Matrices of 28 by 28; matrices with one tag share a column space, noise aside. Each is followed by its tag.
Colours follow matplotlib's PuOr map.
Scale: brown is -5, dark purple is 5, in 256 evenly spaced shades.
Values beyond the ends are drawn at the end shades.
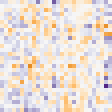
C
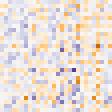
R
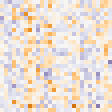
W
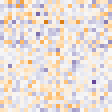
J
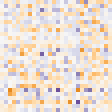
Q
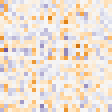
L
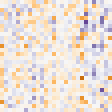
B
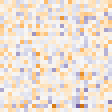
W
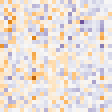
B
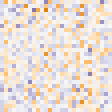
Q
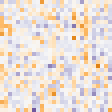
C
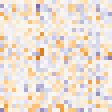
L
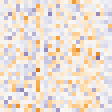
L
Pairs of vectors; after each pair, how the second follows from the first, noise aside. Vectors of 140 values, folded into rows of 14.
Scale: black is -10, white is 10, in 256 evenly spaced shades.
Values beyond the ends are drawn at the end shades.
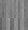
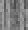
wrapped around, scaled up.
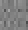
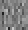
wrapped around, scaled up.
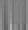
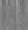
reversed, shrunk.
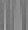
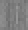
wrapped around, shrunk.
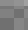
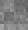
reversed.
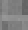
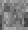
wrapped around, scaled up.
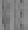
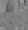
wrapped around, partly zeroed.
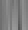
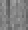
reversed.
